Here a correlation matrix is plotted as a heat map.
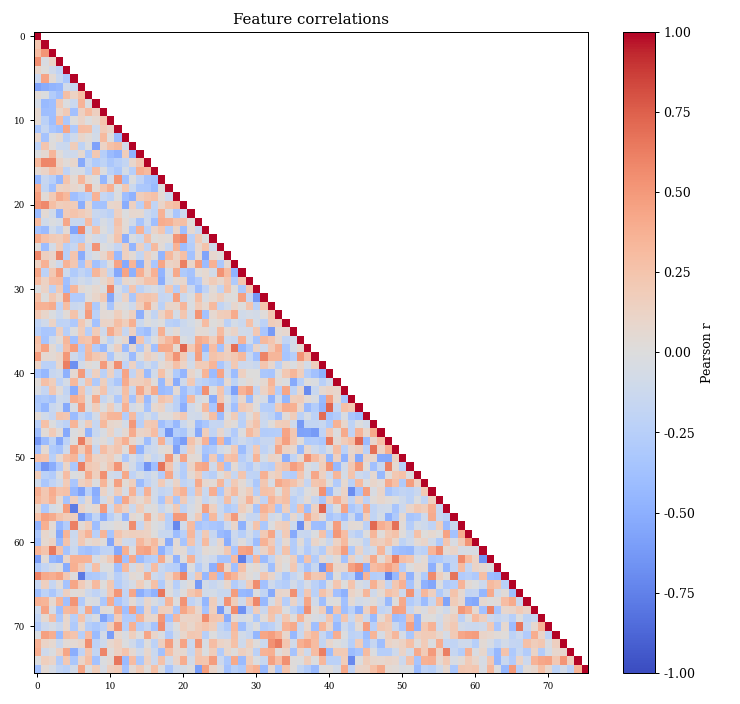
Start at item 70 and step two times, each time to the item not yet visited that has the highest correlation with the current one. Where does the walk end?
17
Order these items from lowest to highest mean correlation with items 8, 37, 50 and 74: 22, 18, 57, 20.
57, 22, 18, 20
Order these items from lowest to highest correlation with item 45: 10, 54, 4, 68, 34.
34, 68, 4, 10, 54
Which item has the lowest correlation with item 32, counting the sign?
35
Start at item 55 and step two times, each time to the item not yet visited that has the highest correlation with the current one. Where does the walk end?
2
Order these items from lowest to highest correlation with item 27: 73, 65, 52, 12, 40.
12, 40, 65, 52, 73
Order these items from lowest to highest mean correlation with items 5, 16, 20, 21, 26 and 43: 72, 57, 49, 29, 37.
29, 72, 49, 57, 37
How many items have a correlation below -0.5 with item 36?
4
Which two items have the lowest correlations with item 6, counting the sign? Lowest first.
64, 57
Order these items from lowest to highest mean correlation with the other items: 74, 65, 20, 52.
65, 52, 20, 74
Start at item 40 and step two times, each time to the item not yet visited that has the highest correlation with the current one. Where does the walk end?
48
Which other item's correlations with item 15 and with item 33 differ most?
51
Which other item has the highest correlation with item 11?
74
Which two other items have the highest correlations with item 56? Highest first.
39, 73
